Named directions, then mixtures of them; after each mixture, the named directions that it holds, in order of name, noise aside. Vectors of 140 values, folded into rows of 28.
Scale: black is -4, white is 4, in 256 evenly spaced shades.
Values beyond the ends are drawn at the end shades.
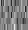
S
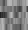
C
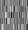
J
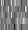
S.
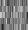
C, J.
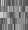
C, J, S.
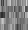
C, S.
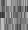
C, J, S.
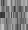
C, J, S.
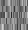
C, J, S.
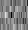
C, J, S.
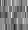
C, S.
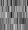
C, J, S.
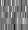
S.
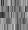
C, S.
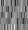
S.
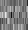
C, J.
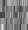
C, J.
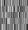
J, S.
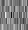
J, S.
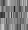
C, J, S.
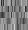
C, S.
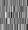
J.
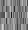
C, J, S.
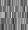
C, J, S.
